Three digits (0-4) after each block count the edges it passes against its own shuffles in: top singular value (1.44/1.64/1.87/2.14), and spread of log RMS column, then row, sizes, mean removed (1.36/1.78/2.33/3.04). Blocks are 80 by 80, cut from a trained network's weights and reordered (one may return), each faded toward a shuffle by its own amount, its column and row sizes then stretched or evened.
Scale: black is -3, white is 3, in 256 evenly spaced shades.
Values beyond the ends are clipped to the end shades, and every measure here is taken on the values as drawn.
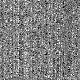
2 2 0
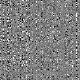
1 4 2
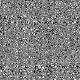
0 1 3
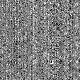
2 2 0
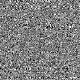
1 0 3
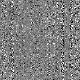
2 4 2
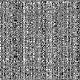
4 2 3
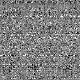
1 2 3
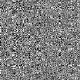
2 3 2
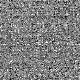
0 1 1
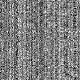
4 2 1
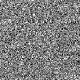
2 0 2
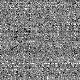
1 1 1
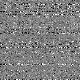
0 0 4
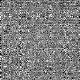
1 3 1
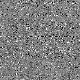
0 1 3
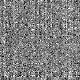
2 0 2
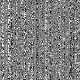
1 4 0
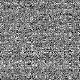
1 2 1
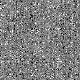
0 2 2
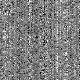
2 3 1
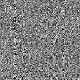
3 3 1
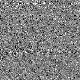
1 0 2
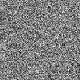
3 0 0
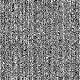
3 1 0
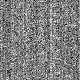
2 0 0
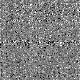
0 0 3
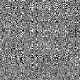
4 4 3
